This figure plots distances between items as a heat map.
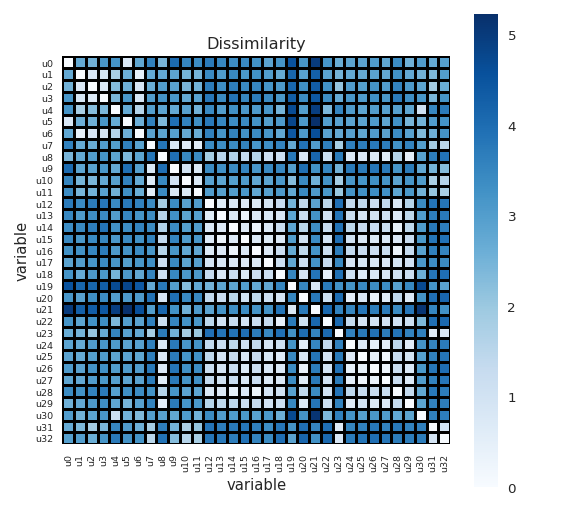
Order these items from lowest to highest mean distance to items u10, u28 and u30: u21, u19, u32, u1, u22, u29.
u22, u29, u1, u32, u19, u21
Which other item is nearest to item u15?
u13
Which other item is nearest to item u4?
u30
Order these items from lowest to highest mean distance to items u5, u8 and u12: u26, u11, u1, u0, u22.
u26, u22, u0, u1, u11
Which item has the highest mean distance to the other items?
u21
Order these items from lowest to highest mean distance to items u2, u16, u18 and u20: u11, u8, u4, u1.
u8, u1, u4, u11
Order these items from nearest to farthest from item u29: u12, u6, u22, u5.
u22, u12, u5, u6
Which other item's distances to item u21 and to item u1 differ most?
u6
